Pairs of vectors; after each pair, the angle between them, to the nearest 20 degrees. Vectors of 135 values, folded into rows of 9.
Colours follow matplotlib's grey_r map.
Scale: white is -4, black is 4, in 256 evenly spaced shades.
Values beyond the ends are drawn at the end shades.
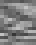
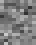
120 degrees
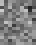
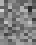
20 degrees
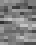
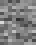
140 degrees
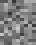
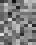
20 degrees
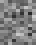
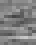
60 degrees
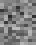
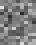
60 degrees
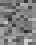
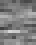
100 degrees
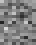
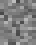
80 degrees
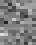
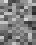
100 degrees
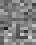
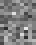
40 degrees
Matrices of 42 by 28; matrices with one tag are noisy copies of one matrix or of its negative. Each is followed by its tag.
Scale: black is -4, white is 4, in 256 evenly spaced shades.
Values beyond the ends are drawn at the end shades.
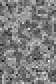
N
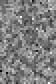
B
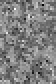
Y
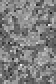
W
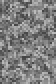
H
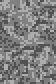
W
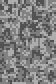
N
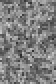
Y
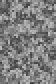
H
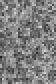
N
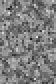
H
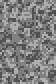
N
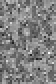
N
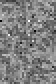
Y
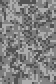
B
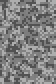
B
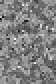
H
